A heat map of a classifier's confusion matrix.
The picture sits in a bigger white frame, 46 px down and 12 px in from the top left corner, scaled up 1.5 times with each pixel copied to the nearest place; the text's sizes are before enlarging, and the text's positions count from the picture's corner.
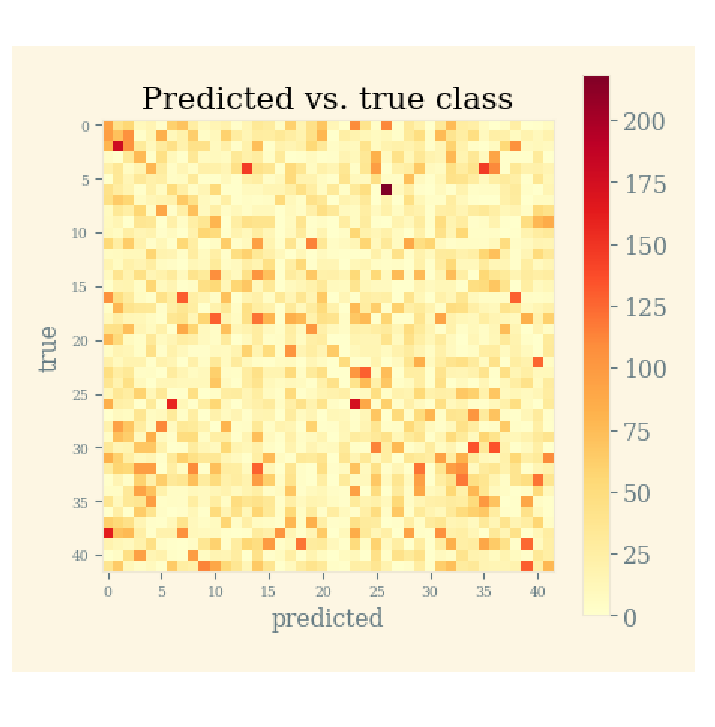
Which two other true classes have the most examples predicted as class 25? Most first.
30, 4
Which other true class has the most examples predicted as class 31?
38
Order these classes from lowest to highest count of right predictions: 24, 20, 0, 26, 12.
20, 12, 26, 24, 0
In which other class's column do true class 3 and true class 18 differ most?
10
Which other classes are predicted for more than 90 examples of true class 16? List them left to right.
0, 7, 38
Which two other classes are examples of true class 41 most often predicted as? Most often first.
39, 9
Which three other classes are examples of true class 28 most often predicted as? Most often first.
5, 1, 11
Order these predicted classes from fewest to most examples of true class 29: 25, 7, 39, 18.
18, 39, 25, 7
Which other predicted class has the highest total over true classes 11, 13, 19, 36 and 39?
14
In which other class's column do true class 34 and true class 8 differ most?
23
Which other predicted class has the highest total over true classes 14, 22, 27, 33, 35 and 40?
29
